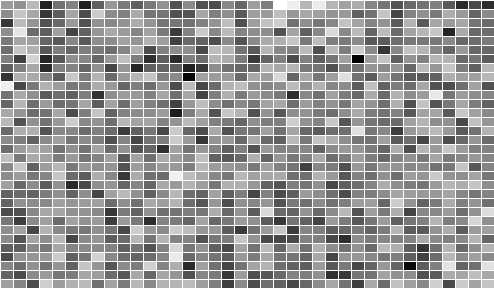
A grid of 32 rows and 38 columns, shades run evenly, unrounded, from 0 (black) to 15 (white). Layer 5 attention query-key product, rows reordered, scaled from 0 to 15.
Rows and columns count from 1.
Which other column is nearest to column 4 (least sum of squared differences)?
7
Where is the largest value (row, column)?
1, 22
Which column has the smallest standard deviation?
29
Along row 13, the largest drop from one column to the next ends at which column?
14
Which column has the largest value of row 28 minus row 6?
30
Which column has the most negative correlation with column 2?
37
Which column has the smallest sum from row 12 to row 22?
27
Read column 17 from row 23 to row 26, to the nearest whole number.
9 10 6 9
